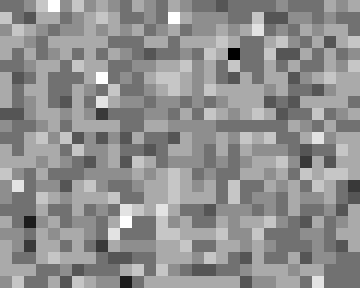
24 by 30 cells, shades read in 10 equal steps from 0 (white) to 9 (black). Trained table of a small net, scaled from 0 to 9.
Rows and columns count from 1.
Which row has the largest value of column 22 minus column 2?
16
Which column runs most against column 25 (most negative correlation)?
21
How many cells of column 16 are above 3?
8
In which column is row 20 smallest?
10
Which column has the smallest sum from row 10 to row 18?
4
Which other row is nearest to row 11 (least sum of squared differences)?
17
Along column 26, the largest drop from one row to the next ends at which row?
15
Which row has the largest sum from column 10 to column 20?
5
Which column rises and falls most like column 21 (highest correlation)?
29
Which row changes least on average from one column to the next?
11
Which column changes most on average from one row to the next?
9
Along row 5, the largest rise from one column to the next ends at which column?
20
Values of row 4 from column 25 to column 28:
4 5 3 6
